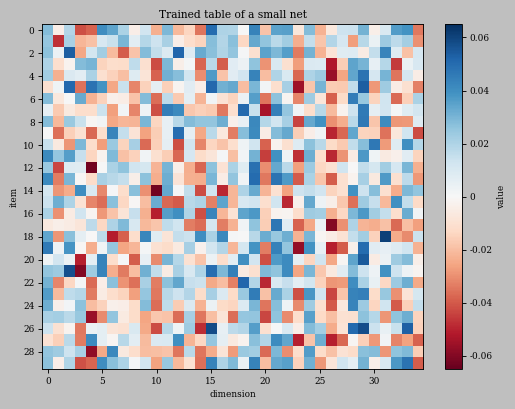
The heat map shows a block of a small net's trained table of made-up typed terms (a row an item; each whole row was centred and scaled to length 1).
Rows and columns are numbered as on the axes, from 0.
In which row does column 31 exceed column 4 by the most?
12
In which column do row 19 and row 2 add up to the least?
23
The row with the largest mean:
21
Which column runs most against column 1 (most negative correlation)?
11
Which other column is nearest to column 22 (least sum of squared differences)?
5
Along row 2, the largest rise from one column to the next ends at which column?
24
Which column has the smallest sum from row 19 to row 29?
26
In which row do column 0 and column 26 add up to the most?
1
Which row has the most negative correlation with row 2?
10
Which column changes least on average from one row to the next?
27
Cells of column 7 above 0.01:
9
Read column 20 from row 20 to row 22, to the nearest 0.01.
-0.04 0.03 -0.05
